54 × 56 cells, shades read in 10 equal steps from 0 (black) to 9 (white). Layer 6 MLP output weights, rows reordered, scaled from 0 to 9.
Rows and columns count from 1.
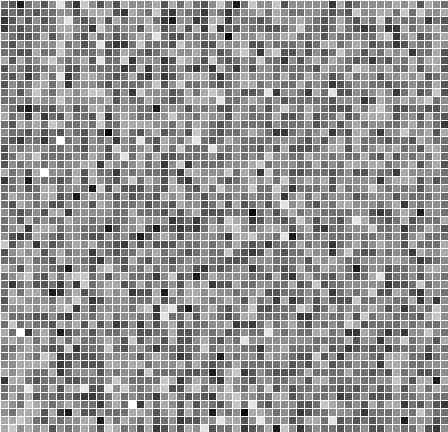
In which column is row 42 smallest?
8
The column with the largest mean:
30
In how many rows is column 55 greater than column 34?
19
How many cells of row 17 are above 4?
25
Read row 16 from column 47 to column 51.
5 5 4 4 5
